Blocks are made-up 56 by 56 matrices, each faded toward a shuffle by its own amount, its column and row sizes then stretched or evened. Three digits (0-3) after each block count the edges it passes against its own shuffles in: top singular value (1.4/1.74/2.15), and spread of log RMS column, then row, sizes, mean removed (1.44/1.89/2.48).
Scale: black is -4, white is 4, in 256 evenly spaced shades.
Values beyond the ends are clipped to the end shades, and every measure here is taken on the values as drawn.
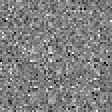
2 0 0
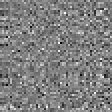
3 1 2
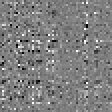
2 3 2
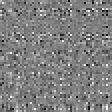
3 2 3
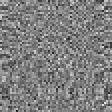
3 2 0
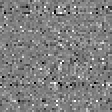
1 0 2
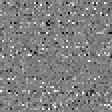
0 0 3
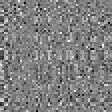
3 2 0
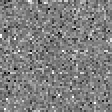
1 1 1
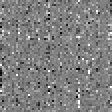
0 3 1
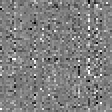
2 3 1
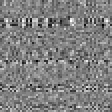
3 0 3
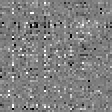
2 2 2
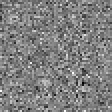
2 2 0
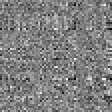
3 2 2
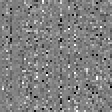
1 3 0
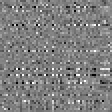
3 1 3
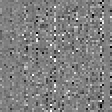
1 3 0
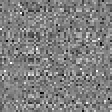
3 0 1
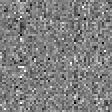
2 1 0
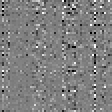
2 3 2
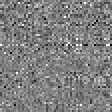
2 0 2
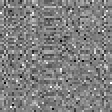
3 1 0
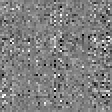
0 3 2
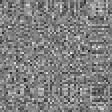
3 0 1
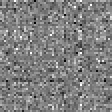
2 2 1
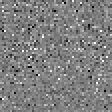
0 0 2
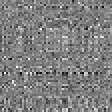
3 0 3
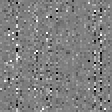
2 3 0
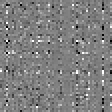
2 3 2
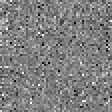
1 1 0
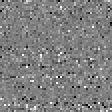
0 0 2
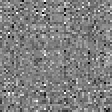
2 2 1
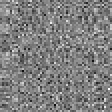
3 1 0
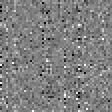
2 2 0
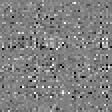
2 1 3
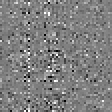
1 3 2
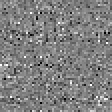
0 1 2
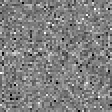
1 1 0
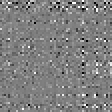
3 2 3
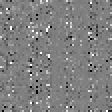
0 3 1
